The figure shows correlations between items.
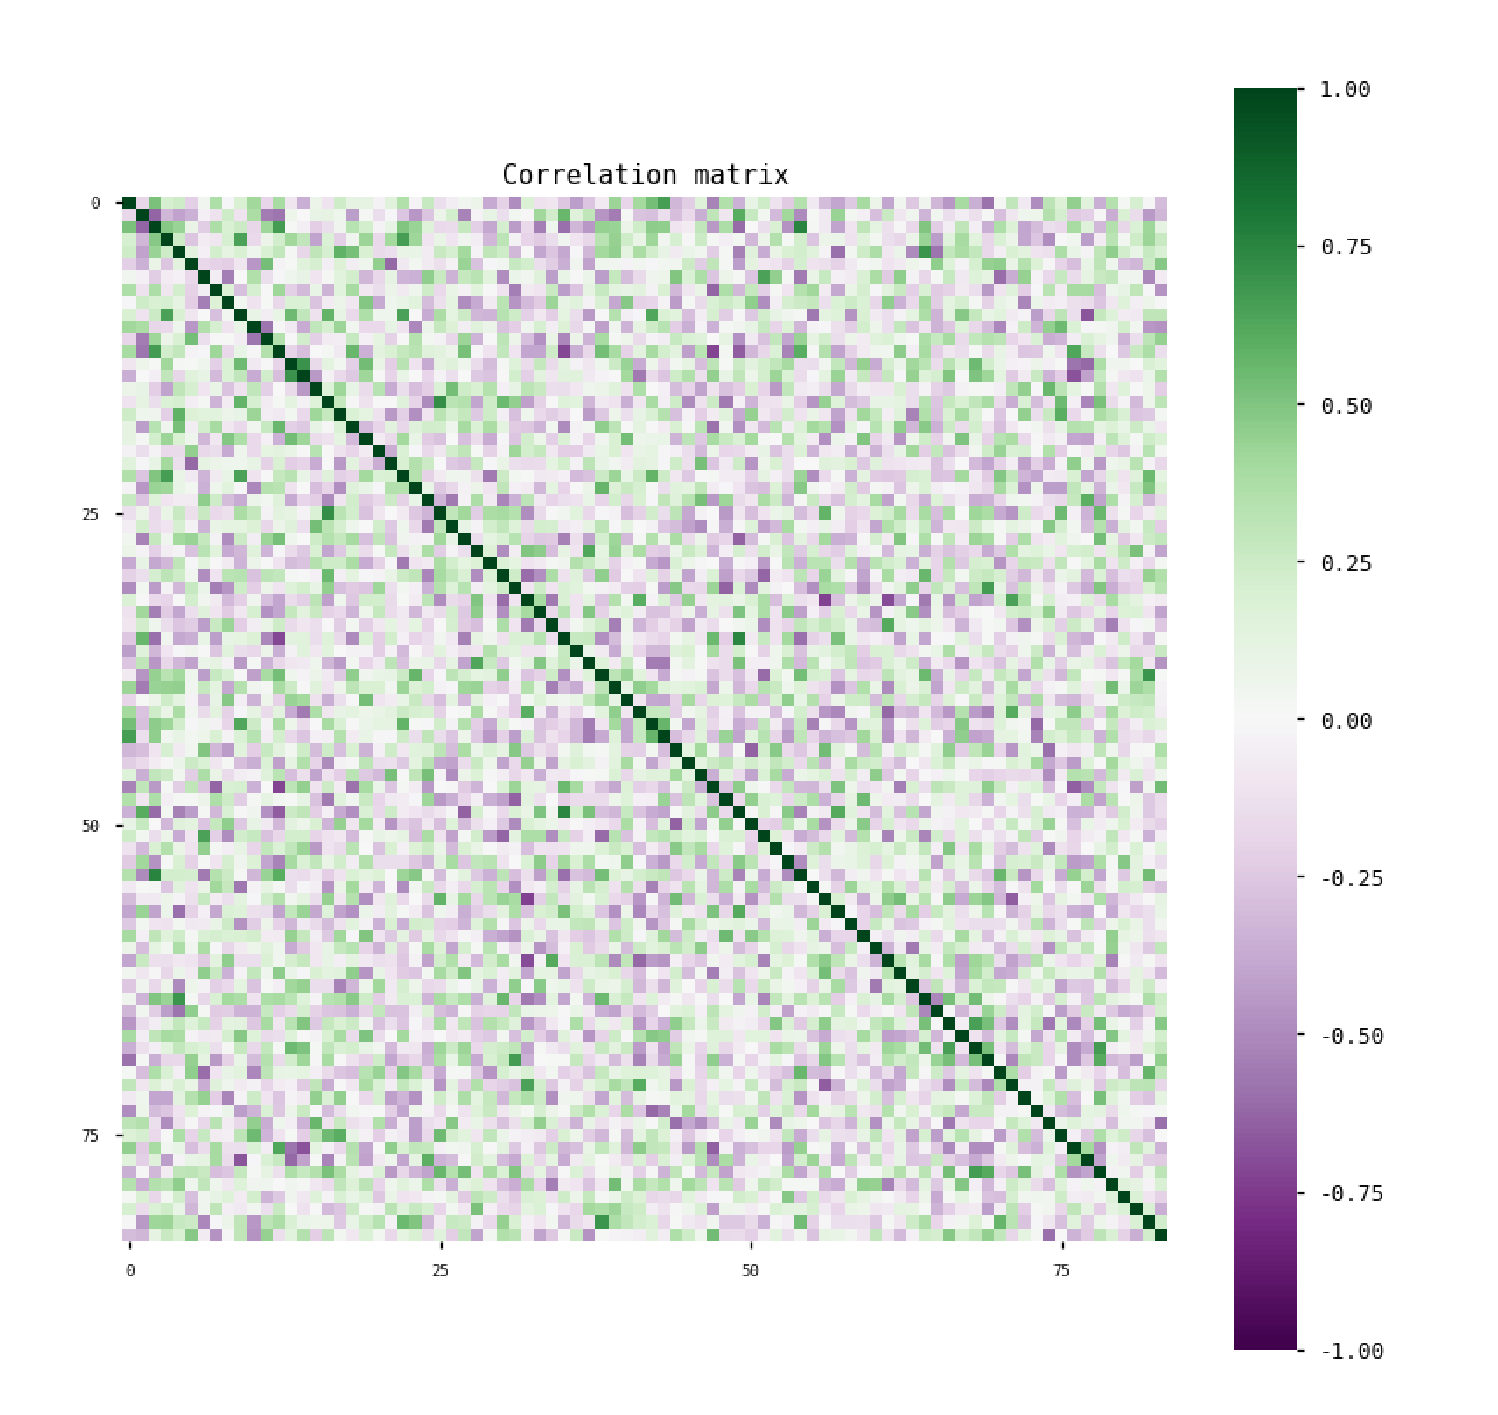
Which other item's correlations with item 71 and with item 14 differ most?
41
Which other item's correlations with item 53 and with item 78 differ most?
27
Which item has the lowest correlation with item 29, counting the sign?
22
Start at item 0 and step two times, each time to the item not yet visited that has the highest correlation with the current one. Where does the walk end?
42
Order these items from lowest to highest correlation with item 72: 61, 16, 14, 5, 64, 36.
61, 64, 14, 36, 16, 5
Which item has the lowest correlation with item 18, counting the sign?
47
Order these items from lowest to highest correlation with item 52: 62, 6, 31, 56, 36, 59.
31, 36, 59, 62, 56, 6
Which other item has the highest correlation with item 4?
64
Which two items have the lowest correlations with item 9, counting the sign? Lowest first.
77, 55
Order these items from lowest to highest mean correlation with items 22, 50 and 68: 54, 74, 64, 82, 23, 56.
56, 23, 74, 54, 82, 64
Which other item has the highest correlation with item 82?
38
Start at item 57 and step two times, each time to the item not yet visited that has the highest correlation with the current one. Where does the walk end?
35
